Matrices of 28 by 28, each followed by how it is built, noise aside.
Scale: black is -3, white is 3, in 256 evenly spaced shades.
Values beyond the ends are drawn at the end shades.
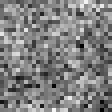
smooth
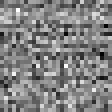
blocks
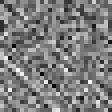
Toeplitz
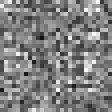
blocks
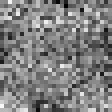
smooth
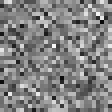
Toeplitz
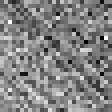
Toeplitz
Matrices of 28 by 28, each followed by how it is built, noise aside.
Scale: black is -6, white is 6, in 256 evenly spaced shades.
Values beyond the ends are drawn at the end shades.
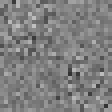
block diagonal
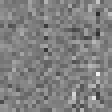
uneven columns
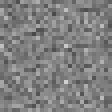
repeating rows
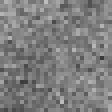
smooth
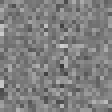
uneven columns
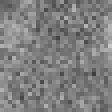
smooth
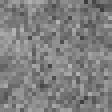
smooth
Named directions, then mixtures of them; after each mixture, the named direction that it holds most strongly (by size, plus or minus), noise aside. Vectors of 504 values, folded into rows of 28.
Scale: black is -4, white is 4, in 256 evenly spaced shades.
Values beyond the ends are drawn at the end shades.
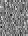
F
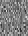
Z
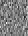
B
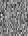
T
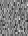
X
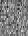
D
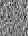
B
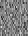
F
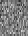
D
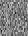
X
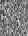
D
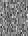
T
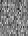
D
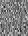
Z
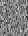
B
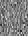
T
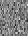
X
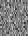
F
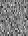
Z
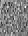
D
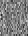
T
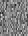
T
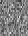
D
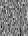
Z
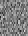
T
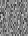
T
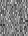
T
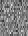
D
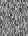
F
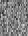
T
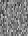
T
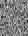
F
